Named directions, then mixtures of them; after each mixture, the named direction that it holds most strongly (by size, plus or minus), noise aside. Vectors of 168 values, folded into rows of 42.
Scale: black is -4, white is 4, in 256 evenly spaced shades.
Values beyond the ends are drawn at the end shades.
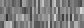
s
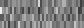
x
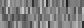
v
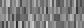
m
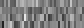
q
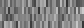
v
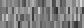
s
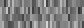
v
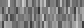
v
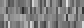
v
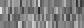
x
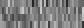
v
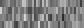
q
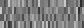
x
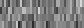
m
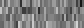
x
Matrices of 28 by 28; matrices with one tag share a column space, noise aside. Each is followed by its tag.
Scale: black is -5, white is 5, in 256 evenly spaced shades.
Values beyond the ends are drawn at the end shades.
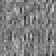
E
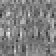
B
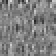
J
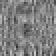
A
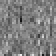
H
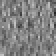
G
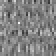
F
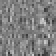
H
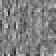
G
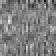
J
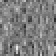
A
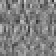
J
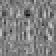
B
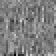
H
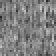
E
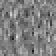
B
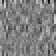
J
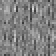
E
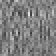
B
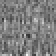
H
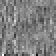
H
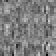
A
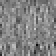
A
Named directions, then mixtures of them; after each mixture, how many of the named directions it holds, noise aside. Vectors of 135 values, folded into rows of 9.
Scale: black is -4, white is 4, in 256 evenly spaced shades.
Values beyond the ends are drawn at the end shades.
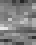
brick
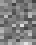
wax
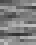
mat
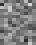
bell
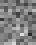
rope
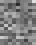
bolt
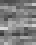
two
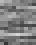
one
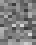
one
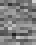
two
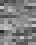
four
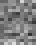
three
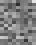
one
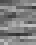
one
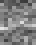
three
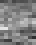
one
